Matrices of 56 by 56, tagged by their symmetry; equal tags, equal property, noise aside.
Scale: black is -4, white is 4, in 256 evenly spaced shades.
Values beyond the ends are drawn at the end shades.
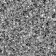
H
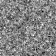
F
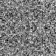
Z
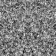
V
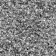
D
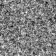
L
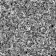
F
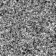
L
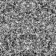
V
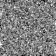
L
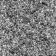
D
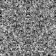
V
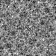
D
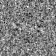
D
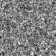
F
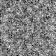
Z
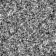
D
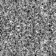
Z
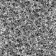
D
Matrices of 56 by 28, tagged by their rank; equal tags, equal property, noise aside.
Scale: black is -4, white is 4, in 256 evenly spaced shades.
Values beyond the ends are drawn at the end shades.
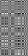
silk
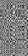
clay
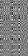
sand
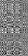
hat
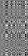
sand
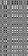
silk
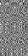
clay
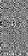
clay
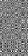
hat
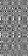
hat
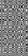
hat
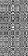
hat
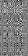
clay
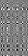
sand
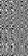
hat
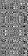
clay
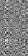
clay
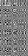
hat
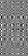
sand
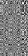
hat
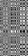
silk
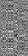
hat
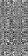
clay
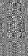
hat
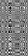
sand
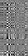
sand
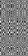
sand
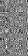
clay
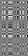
silk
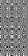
sand
